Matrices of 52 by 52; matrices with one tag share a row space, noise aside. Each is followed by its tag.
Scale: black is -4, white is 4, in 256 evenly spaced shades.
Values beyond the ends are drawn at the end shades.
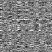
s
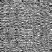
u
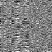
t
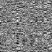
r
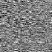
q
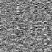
r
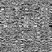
u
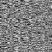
q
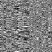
t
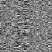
t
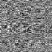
q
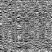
s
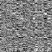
r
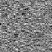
q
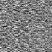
q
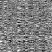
s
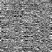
u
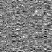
r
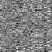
r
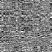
u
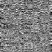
u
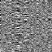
t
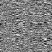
r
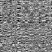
s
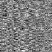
q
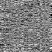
u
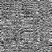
u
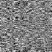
q
